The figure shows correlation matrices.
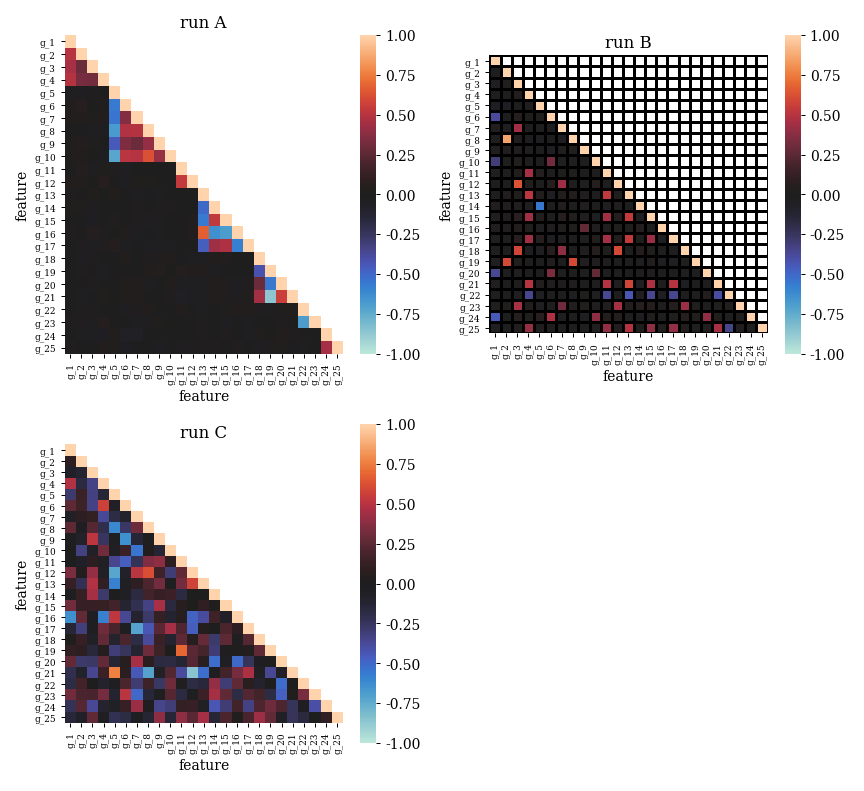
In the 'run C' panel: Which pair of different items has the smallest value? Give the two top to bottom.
g_12, g_21
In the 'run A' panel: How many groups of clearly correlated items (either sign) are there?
7
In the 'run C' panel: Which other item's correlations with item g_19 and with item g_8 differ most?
g_18
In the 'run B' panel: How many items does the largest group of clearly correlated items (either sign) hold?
8
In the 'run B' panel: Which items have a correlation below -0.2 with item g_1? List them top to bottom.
g_6, g_10, g_20, g_24
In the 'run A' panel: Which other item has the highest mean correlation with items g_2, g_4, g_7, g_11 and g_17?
g_1
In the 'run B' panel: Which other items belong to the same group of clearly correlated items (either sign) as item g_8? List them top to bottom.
g_2, g_19
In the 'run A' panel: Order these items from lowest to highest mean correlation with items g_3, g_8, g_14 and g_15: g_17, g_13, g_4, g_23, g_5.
g_13, g_5, g_23, g_4, g_17
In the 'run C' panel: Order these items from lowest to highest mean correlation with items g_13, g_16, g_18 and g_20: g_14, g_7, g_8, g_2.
g_14, g_8, g_2, g_7
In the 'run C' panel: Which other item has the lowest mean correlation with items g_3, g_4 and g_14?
g_24
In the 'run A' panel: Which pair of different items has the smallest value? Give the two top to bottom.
g_19, g_21
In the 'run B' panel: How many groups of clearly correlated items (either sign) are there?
6
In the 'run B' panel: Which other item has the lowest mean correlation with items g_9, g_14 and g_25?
g_5
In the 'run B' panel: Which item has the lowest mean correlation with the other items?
g_22
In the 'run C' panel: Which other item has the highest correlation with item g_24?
g_7
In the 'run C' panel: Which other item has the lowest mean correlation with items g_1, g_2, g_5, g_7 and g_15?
g_10
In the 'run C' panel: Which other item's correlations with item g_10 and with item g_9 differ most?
g_6
